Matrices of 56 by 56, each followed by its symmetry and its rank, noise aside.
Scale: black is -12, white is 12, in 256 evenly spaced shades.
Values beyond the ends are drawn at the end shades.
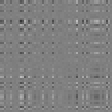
symmetric, rank one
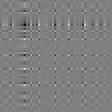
symmetric, rank one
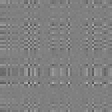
no symmetry, rank one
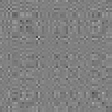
symmetric, rank three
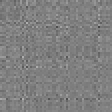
no symmetry, rank three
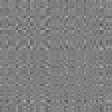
antisymmetric, rank two
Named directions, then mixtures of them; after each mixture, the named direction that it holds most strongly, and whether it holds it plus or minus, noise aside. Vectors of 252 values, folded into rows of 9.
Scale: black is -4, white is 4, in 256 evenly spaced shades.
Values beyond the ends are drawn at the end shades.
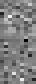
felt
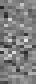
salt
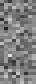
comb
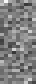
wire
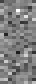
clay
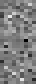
felt, plus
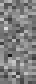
comb, minus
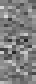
salt, minus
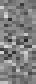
salt, minus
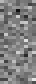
clay, minus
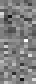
felt, minus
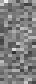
wire, plus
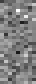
clay, plus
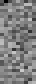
wire, minus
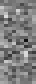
salt, minus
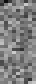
wire, minus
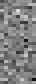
clay, plus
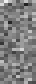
wire, plus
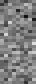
wire, minus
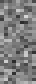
clay, plus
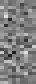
salt, minus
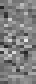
salt, plus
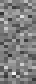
comb, minus
